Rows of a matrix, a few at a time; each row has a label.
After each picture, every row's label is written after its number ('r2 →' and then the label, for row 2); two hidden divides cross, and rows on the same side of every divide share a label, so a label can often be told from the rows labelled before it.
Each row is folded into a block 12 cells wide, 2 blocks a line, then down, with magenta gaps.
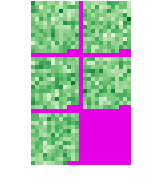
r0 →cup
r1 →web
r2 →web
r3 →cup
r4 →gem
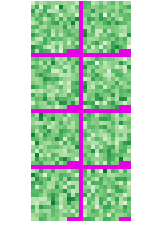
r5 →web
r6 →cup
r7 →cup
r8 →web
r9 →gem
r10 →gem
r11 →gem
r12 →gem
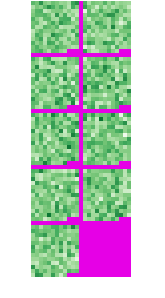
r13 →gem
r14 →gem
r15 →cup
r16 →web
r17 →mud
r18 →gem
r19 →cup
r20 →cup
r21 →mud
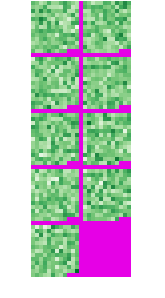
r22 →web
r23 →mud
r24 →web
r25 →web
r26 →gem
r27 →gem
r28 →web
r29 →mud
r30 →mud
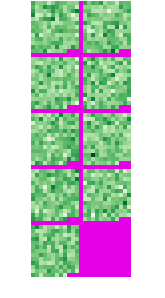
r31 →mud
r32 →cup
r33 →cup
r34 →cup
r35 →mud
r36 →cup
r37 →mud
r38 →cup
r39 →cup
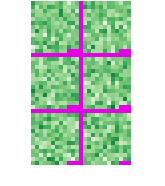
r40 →gem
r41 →mud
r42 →web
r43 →gem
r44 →gem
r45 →web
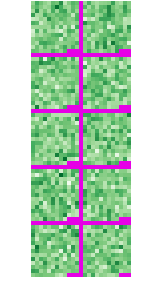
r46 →gem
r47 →gem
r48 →mud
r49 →web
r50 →cup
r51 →gem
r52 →cup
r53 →cup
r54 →web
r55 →cup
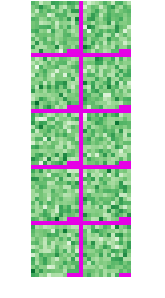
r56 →mud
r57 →web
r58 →web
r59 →web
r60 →cup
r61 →mud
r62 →cup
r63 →web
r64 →web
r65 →mud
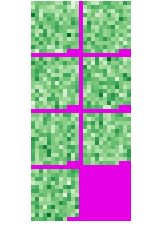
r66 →web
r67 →mud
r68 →gem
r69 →web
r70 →web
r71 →cup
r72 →gem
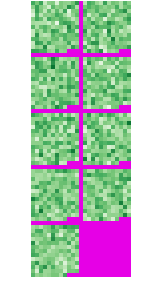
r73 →gem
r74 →web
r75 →gem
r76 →web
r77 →cup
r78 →web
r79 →web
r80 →mud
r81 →mud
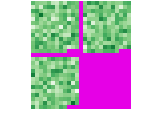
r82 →cup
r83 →gem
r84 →mud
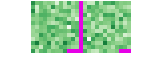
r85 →cup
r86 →mud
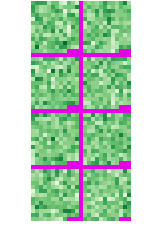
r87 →cup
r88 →mud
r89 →mud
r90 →mud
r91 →cup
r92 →gem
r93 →web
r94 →gem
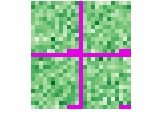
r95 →gem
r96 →cup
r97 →cup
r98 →web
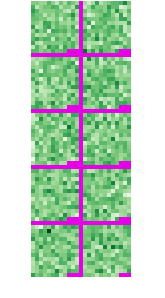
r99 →cup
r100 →mud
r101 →gem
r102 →web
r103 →gem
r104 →gem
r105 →cup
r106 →mud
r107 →mud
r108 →gem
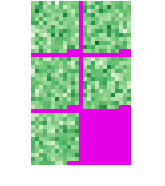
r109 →gem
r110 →web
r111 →cup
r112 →web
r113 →web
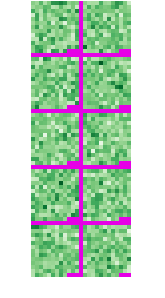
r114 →mud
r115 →web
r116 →cup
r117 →mud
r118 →web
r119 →cup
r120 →mud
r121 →web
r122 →cup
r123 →cup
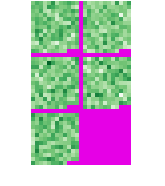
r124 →mud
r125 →gem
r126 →gem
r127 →mud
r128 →gem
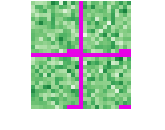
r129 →mud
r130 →gem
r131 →web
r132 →mud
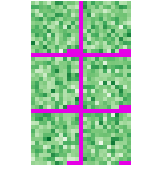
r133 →mud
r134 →cup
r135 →mud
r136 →mud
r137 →gem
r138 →web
